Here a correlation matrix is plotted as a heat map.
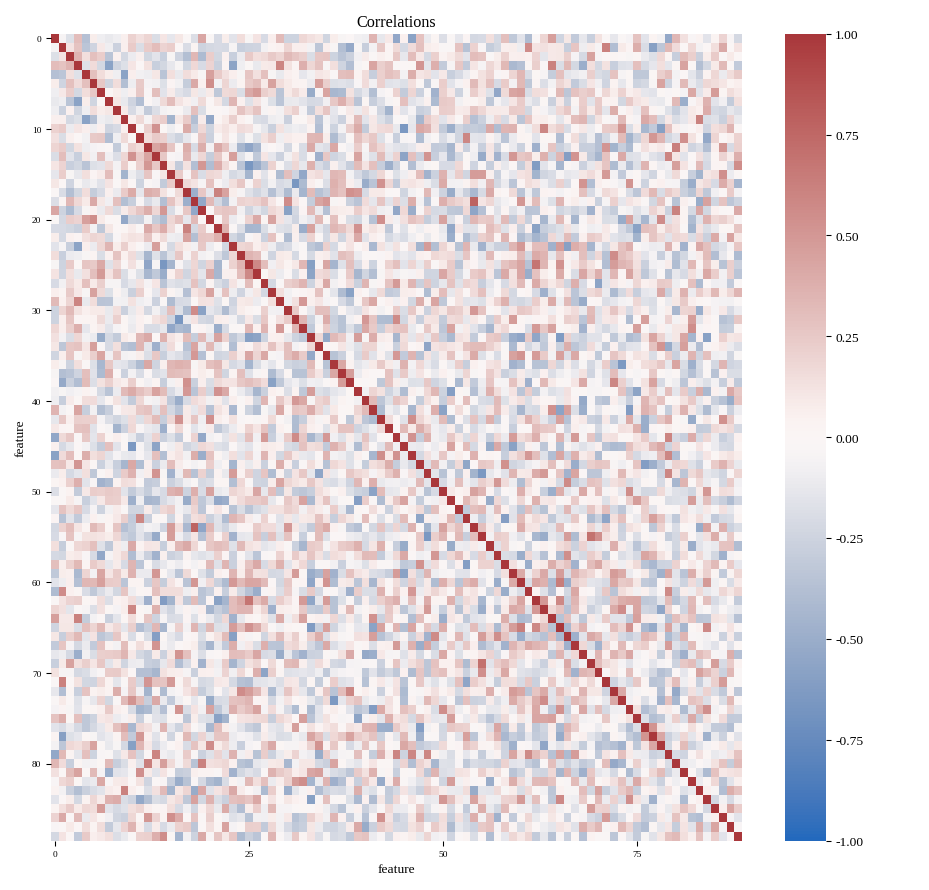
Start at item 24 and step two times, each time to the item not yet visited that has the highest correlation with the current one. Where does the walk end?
38
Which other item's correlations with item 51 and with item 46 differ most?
42
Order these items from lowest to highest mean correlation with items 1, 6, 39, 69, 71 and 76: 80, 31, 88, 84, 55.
84, 80, 88, 55, 31
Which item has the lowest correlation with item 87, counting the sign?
40
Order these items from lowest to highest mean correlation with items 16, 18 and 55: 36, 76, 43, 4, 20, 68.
76, 43, 4, 36, 68, 20
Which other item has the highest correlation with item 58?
47
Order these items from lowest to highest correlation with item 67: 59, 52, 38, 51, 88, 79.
52, 88, 38, 51, 59, 79
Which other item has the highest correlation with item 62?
25
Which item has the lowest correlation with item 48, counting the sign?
55
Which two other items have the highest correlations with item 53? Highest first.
11, 77
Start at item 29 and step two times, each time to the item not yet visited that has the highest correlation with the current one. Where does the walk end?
64
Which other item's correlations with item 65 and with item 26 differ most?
79
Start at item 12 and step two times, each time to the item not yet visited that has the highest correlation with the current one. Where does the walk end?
19
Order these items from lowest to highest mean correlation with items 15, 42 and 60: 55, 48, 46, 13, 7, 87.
48, 87, 55, 7, 13, 46
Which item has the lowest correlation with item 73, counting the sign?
36
